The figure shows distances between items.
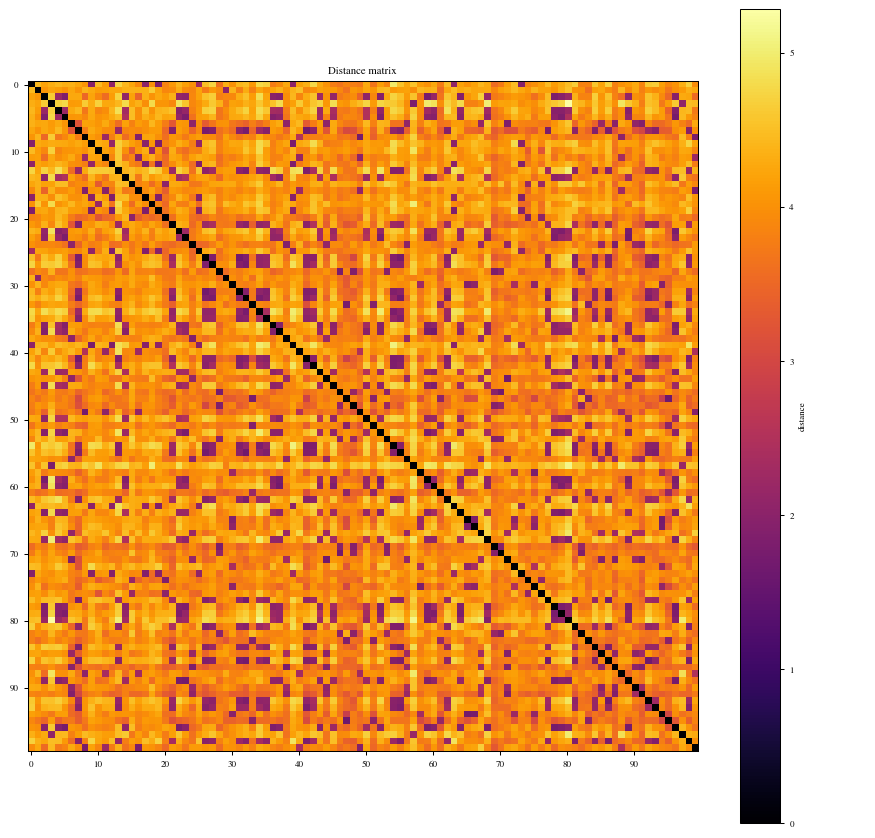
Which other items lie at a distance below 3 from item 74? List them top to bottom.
15, 20, 76
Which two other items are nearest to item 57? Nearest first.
3, 97
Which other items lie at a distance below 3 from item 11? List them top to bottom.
8, 16, 40, 49, 88, 99
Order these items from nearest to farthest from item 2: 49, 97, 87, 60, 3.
60, 49, 87, 97, 3
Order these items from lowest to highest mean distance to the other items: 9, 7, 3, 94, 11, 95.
7, 95, 94, 11, 9, 3
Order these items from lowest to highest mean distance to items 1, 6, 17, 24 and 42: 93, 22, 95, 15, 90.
90, 93, 95, 15, 22
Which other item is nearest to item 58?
75
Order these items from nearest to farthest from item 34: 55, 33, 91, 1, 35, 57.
55, 35, 91, 33, 1, 57
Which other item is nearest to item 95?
47
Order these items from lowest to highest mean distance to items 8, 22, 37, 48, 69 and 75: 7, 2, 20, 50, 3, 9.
2, 50, 7, 20, 9, 3
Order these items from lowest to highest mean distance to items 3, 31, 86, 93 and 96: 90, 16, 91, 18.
91, 90, 16, 18
